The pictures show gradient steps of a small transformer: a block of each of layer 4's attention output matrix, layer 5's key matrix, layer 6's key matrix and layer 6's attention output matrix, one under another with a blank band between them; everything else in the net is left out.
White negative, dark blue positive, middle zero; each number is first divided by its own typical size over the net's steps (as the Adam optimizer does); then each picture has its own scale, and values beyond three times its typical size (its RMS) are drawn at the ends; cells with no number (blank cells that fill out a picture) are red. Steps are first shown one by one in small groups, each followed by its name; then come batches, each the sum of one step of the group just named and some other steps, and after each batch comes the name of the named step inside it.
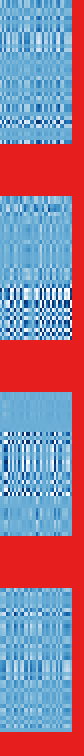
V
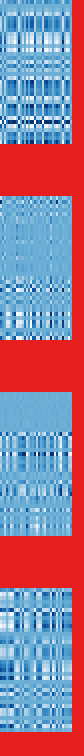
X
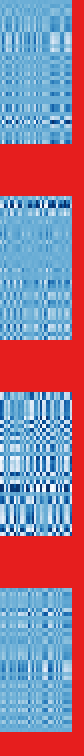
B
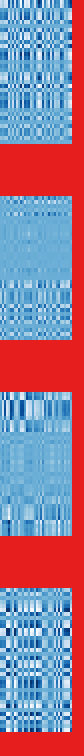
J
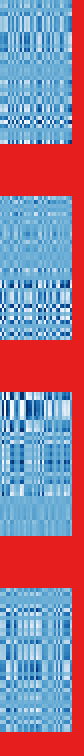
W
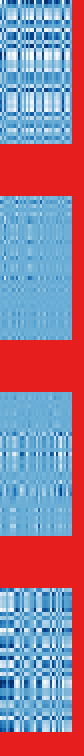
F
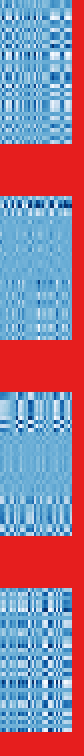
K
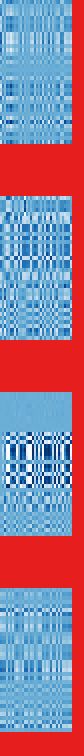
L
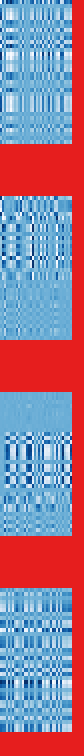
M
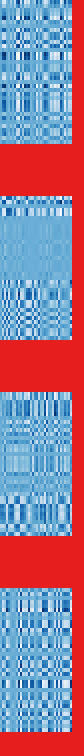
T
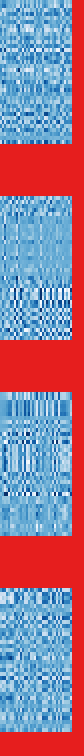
V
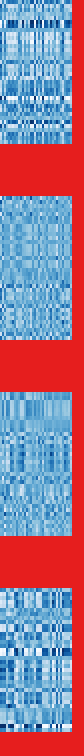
X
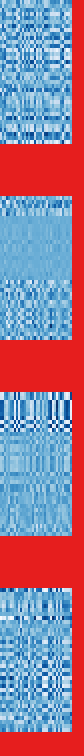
T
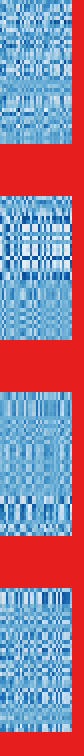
F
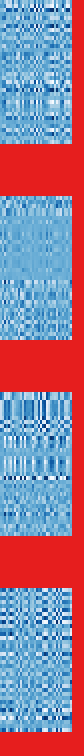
T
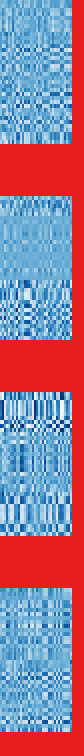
W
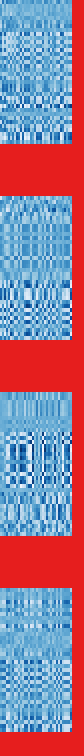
L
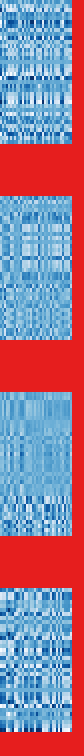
J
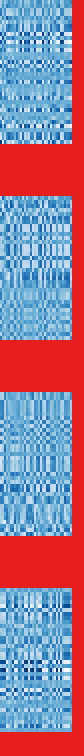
B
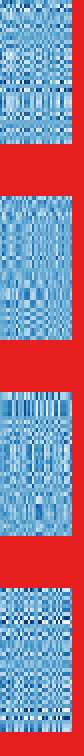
M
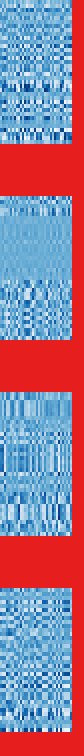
J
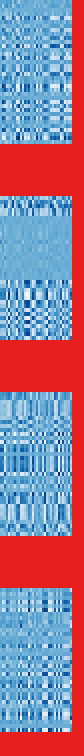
K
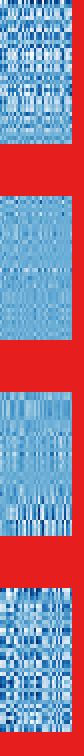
F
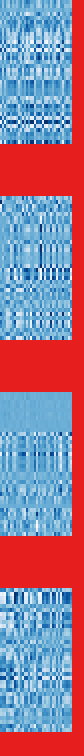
X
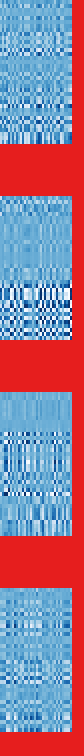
V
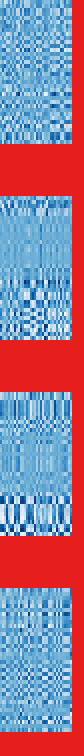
B
